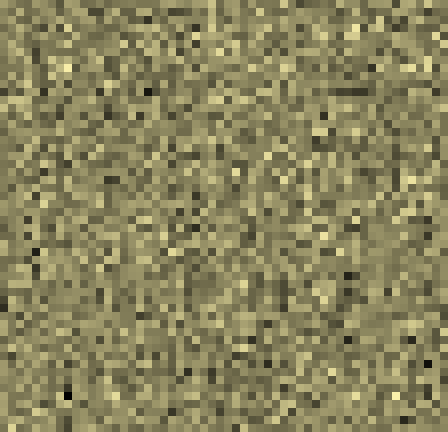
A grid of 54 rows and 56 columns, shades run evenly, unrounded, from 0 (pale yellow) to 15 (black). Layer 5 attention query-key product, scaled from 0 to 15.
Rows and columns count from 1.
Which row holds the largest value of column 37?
52
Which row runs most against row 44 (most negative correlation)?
21
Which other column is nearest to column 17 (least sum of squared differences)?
49
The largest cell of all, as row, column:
50, 9
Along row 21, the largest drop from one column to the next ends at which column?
10
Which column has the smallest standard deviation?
26
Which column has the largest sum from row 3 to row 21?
6
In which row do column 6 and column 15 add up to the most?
12
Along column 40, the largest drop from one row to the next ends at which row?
20
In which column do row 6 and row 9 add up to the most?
25
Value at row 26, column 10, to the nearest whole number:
8
